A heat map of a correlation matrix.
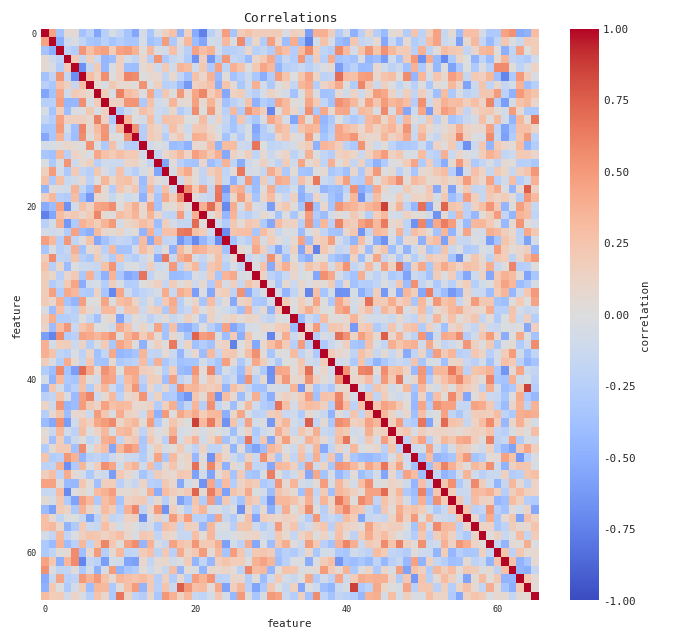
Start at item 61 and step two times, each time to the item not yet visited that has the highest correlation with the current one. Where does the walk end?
60
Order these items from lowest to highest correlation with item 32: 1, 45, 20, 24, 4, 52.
1, 4, 24, 52, 20, 45
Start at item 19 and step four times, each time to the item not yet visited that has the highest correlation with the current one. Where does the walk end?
41
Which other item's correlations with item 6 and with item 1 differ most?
35
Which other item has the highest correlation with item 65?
10
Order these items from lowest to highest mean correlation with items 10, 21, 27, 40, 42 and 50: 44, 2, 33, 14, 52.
33, 52, 44, 14, 2
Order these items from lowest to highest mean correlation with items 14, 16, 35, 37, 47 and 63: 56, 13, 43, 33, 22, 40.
56, 33, 13, 40, 43, 22
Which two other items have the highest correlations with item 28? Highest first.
13, 37
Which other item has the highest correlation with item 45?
20
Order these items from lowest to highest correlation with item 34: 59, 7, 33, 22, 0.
33, 22, 59, 7, 0
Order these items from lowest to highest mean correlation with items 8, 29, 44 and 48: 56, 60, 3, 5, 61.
61, 3, 60, 56, 5
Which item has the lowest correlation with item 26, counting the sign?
55
